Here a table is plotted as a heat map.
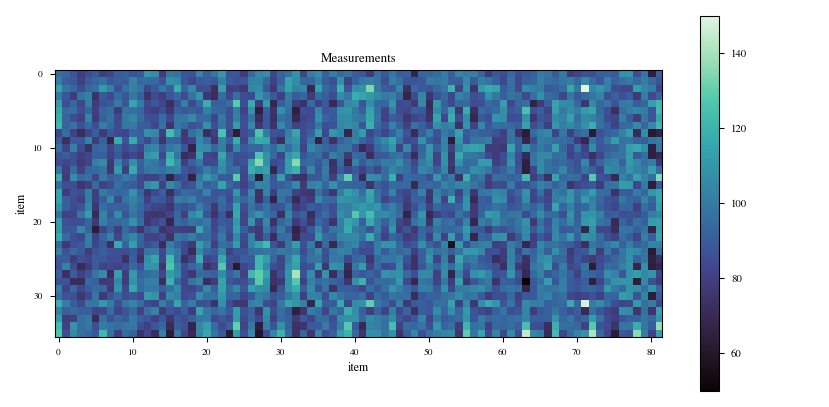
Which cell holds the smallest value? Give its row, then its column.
28, 63
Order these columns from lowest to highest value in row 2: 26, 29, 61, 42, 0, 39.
29, 39, 61, 26, 0, 42
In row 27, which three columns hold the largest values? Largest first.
32, 27, 26
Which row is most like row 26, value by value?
8
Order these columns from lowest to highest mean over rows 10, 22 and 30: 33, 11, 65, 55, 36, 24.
33, 11, 36, 65, 24, 55
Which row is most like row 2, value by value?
31
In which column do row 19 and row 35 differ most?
63
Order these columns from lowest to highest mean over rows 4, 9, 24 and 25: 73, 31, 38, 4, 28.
73, 4, 38, 31, 28
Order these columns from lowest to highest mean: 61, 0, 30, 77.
30, 61, 77, 0
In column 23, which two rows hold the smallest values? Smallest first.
35, 19
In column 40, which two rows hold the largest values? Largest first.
19, 3
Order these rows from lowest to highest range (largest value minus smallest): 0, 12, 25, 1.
1, 0, 25, 12
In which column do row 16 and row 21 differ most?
80
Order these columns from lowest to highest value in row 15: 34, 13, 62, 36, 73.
73, 62, 36, 34, 13
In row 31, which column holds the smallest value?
34
